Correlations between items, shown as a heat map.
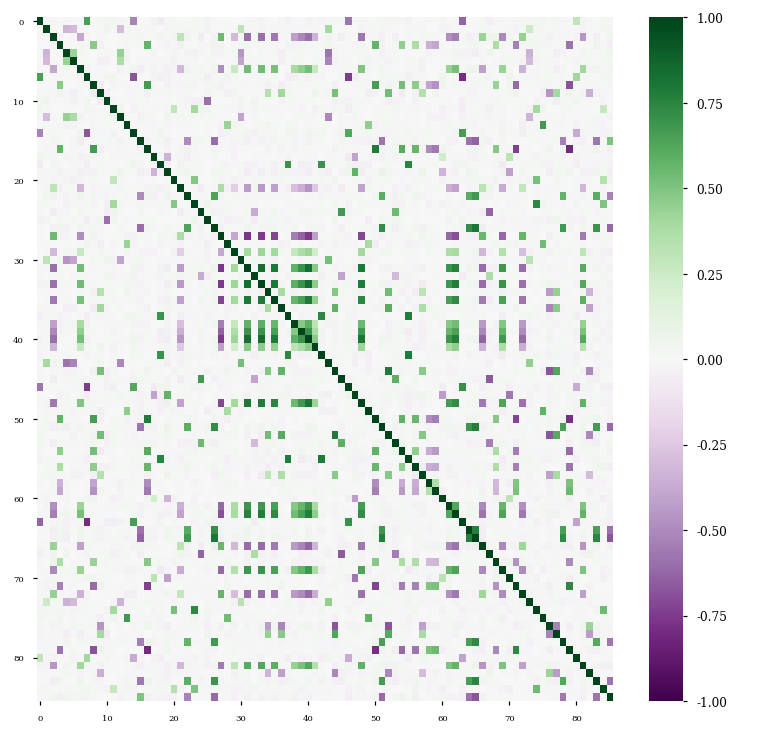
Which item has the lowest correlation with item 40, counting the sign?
27
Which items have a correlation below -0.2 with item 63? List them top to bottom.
0, 7, 80
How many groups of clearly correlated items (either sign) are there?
12
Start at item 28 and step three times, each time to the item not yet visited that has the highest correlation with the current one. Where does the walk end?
49
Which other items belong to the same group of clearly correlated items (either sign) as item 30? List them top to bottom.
1, 4, 5, 12, 43, 73
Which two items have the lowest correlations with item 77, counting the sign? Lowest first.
76, 82
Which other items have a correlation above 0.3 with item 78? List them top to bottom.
22, 26, 51, 64, 65, 83
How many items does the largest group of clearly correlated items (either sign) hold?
19
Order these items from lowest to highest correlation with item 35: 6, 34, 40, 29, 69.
34, 29, 6, 69, 40
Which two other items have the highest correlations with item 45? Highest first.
24, 53
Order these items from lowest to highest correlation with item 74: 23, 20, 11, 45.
45, 11, 20, 23
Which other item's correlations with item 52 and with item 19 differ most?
44
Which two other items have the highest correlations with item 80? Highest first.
7, 0
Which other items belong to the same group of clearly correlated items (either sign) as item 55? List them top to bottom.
18, 37, 42
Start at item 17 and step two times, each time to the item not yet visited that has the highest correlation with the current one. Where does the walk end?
60
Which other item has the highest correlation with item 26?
65
